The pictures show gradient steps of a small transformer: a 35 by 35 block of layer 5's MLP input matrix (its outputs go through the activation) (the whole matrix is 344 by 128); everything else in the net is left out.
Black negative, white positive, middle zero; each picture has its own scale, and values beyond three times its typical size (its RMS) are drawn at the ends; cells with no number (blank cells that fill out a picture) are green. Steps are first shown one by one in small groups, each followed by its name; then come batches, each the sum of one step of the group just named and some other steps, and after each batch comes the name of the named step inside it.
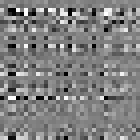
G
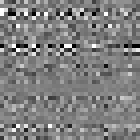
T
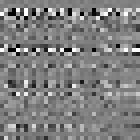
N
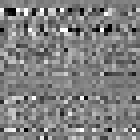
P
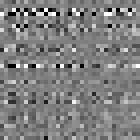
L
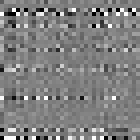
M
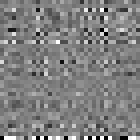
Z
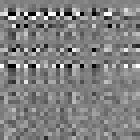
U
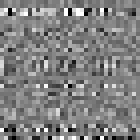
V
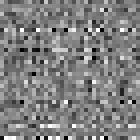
Z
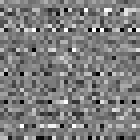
N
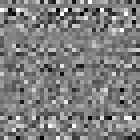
T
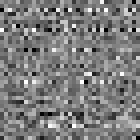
L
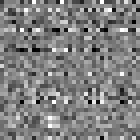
G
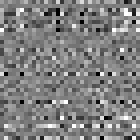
L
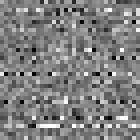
G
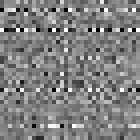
L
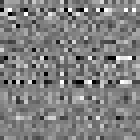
U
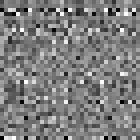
M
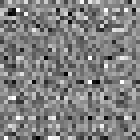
G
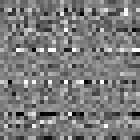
N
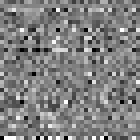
Z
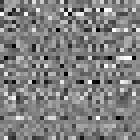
G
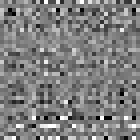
P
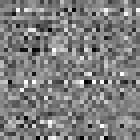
G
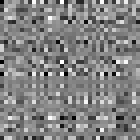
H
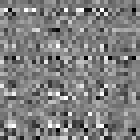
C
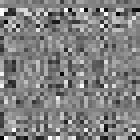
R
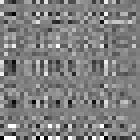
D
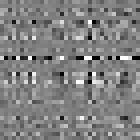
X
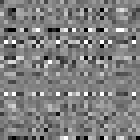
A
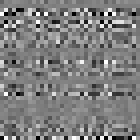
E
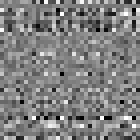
D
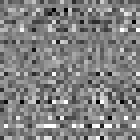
H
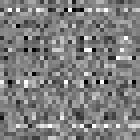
R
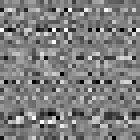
E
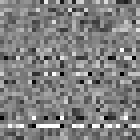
C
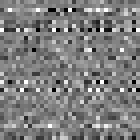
C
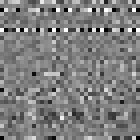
E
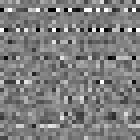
C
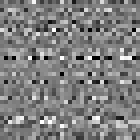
X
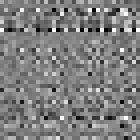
D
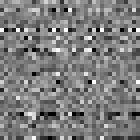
E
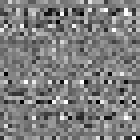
R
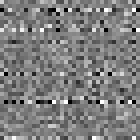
D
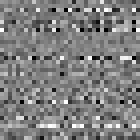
X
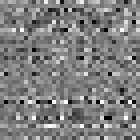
X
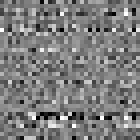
C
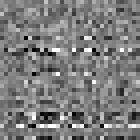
E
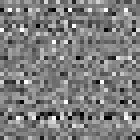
R
